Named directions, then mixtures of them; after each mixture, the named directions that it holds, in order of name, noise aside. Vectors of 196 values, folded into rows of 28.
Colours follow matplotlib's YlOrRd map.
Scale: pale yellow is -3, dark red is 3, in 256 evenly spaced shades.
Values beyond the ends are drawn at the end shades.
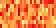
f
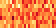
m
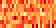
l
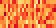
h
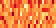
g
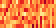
f, l.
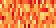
g, m.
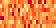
g, m.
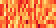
h.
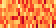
l, m.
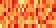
h.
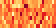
g, m.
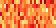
f.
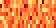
g.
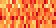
m.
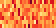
f, g, m.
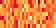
g, h.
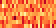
l.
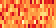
f, g.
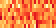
m.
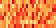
f, h, m.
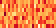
h, l.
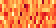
g.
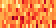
l, m.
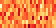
f, g, h.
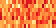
m.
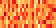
h.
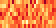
f, h, m.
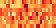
f, g, m.
